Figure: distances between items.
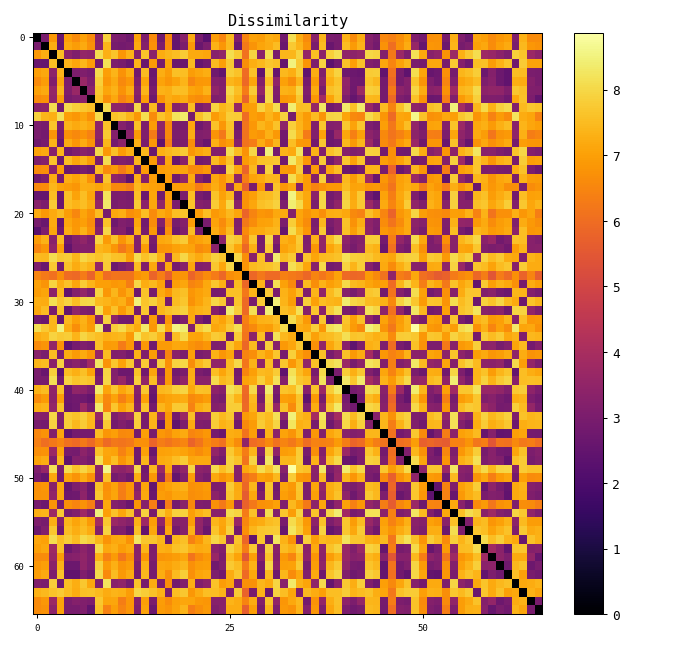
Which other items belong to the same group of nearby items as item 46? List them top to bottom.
27
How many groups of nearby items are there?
5
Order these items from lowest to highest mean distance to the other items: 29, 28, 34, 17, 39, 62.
29, 62, 39, 17, 28, 34
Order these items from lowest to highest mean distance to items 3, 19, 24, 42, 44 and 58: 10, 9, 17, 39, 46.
10, 39, 46, 17, 9
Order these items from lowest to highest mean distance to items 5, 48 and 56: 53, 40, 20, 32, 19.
40, 53, 32, 19, 20
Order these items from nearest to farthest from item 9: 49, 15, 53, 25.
15, 53, 25, 49
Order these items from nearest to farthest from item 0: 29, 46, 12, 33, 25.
12, 46, 29, 25, 33
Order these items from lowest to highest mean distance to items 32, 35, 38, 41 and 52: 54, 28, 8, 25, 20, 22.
54, 22, 8, 20, 28, 25
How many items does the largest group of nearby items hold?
28
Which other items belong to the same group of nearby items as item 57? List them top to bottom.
17, 25, 28, 30, 34, 63
